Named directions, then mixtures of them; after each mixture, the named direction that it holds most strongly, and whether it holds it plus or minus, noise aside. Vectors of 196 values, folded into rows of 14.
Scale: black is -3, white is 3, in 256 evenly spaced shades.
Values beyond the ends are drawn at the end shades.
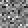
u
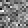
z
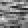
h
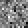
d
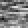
h, minus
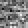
h, minus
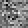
u, minus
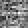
h, minus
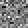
u, plus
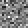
u, plus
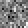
d, minus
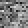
z, plus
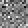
u, plus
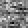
h, plus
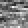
h, minus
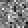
d, plus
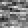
h, minus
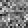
z, plus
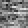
h, minus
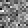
z, plus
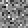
u, plus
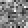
d, minus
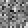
d, minus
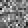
z, plus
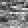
h, minus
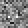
u, plus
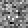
u, plus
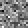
z, minus
